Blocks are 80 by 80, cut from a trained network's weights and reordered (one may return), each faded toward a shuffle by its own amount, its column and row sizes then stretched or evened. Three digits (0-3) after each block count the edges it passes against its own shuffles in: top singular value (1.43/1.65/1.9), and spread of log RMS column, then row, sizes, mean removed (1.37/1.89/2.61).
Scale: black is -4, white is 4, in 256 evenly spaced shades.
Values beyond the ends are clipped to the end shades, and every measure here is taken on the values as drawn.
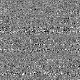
0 0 3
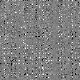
0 3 2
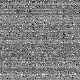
3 1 1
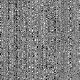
2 3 0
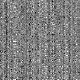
3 2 2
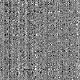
3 2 2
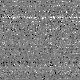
1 0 2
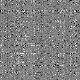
1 2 2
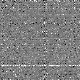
2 1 2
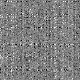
3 1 2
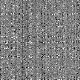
3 2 2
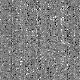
1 2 1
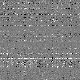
2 1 3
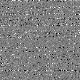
0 0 3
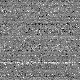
2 0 2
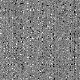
1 2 1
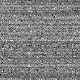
3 1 0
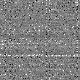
1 1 1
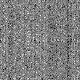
2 1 1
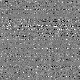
0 0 3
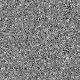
0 1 2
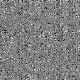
0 0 1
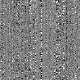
2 3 1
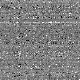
1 1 2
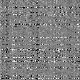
2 1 3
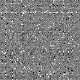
1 2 1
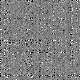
2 2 2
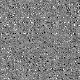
0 0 2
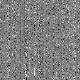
0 3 0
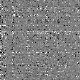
1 2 2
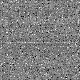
0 0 0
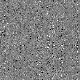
0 2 0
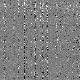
2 3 1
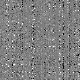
1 3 1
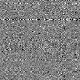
3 1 2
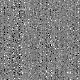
0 2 0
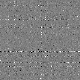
2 1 2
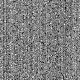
2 0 0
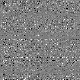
0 2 3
